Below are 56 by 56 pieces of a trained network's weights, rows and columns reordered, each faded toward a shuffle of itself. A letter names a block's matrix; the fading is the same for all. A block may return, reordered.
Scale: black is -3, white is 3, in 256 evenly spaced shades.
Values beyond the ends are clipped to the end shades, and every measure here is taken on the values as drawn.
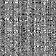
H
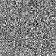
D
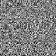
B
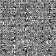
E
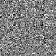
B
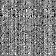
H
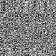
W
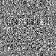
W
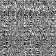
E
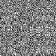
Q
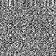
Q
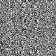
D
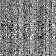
H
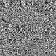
B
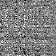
E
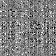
H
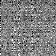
E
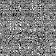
E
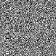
W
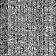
H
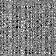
H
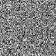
D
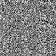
D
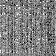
H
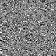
B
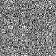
W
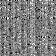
H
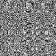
Q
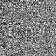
D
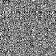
B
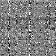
E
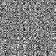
Q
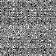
E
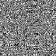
W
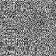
Q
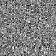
B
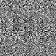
W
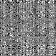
H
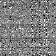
E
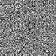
D
